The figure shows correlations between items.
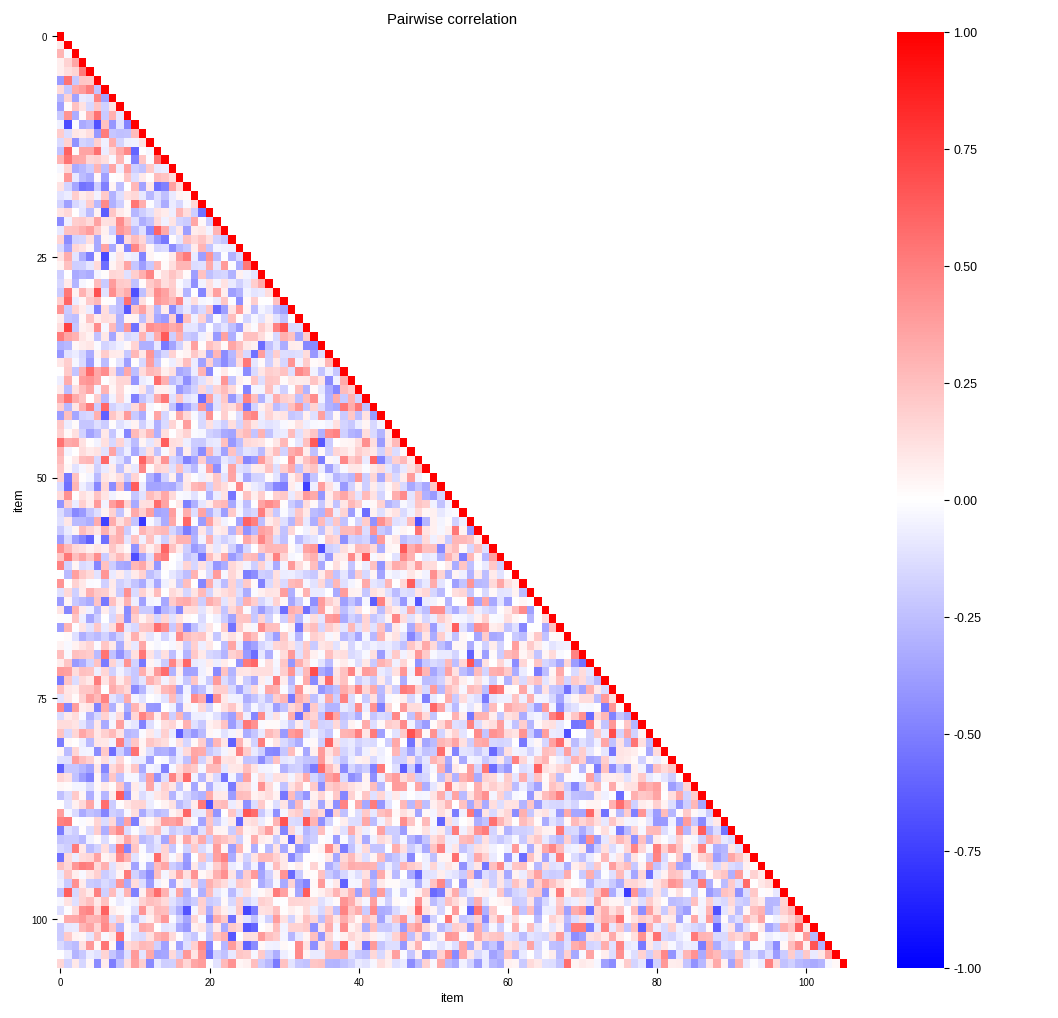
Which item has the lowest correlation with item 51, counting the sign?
33
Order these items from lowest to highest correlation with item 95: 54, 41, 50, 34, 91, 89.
54, 50, 34, 41, 89, 91
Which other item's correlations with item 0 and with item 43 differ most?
83
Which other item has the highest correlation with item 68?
105
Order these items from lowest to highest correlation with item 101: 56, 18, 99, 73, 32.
18, 32, 56, 73, 99
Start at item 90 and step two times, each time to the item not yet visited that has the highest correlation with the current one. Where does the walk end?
8
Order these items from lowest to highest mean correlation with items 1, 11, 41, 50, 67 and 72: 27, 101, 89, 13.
101, 27, 89, 13
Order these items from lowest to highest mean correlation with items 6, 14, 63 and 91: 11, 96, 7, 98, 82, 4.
96, 7, 82, 98, 11, 4
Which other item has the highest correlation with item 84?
17
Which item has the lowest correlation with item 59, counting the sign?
10
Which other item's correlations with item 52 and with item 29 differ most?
104
